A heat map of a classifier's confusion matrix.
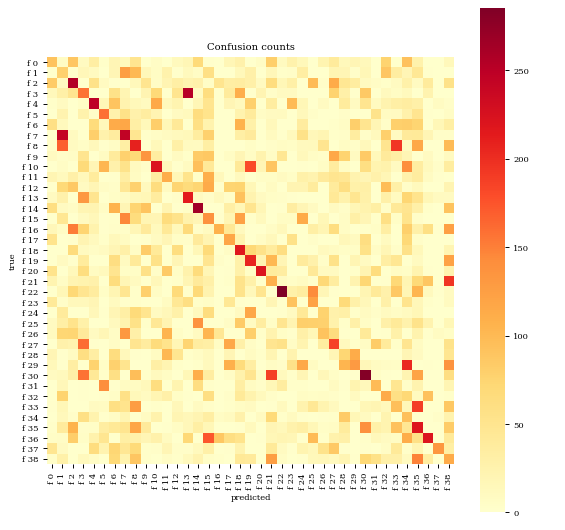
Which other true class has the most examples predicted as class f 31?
f 27
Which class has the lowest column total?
f 37
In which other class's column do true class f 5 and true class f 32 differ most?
f 36
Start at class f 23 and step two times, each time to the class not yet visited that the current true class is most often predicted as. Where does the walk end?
f 14
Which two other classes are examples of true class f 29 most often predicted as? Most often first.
f 34, f 38
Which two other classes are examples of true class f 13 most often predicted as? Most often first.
f 3, f 18
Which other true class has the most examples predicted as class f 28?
f 29
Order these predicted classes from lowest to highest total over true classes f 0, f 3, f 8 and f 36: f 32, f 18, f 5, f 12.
f 5, f 12, f 32, f 18
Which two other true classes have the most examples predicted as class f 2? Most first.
f 16, f 35
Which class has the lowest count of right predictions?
f 24
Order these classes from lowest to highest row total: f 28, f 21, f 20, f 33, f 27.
f 28, f 33, f 20, f 21, f 27
